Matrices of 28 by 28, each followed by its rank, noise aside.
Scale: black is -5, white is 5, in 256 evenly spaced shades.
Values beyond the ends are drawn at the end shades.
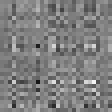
two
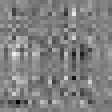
three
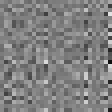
two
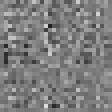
four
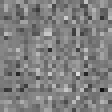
four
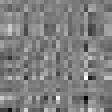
two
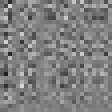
three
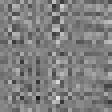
three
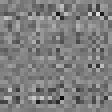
three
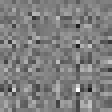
three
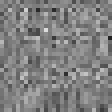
four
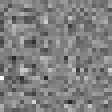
four
